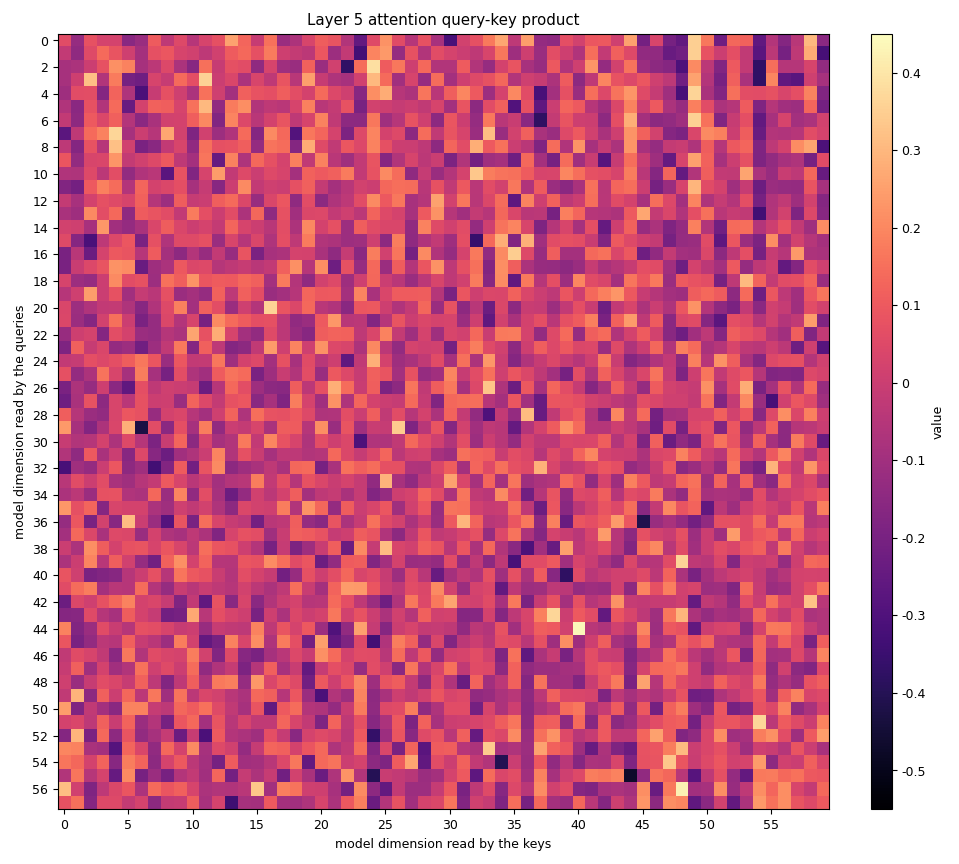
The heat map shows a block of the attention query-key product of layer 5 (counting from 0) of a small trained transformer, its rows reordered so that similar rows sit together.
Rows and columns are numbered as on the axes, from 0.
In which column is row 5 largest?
11
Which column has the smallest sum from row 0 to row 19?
54
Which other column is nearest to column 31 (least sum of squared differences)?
41
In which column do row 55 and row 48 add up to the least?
44
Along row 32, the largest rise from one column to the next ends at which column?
55
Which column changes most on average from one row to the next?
35
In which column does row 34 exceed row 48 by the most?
31
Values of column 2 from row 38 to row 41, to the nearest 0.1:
0.2 0.2 -0.2 0.2
